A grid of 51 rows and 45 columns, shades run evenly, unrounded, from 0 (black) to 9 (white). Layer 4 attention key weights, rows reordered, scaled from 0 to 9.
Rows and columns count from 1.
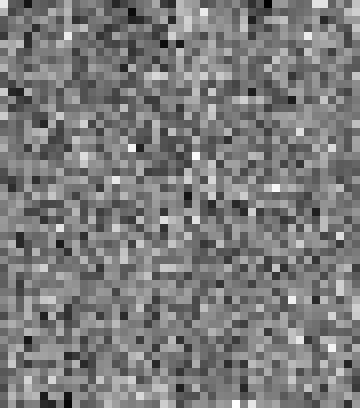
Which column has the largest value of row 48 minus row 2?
17
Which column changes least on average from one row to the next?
14
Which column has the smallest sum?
3
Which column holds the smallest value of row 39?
9
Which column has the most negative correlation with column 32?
40
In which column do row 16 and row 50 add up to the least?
6
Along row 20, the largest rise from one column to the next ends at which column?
25
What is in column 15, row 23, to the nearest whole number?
8
